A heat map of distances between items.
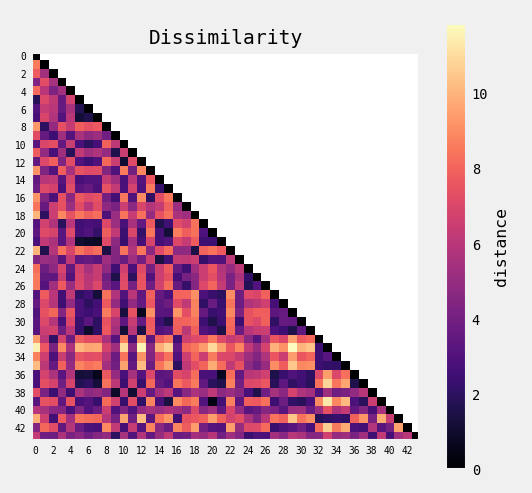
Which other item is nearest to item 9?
38
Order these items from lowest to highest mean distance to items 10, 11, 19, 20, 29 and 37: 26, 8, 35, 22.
26, 8, 22, 35
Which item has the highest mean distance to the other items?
33
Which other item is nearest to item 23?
14
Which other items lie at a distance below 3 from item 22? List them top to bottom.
1, 8, 18
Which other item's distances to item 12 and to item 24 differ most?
29
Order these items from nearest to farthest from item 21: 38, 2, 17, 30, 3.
30, 3, 38, 2, 17
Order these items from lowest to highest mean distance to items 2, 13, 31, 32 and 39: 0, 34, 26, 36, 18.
36, 34, 26, 0, 18
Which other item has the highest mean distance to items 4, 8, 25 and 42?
0
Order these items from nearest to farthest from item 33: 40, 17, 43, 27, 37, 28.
43, 40, 17, 28, 27, 37
